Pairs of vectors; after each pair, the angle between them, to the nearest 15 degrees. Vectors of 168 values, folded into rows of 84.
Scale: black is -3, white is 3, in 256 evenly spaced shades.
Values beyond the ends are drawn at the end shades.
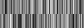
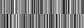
105 degrees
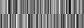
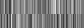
60 degrees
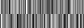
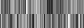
45 degrees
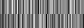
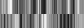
105 degrees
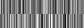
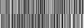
90 degrees
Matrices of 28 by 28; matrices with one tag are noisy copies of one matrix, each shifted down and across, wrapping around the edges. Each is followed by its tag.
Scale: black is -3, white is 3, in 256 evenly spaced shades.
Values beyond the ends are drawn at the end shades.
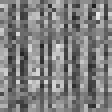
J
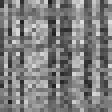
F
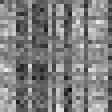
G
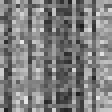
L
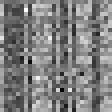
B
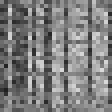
G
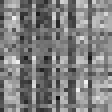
G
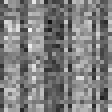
B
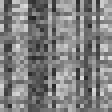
B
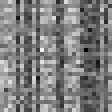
B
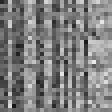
F
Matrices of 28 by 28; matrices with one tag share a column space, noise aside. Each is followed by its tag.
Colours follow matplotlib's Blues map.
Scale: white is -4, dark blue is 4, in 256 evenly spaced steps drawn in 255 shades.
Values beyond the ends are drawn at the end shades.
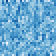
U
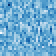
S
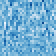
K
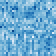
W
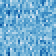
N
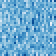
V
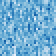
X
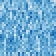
W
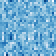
U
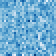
U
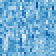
W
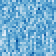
W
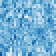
N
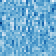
K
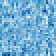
N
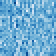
N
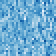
X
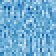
W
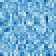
V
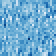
N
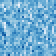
S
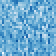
W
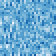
V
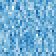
W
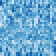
N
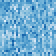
W
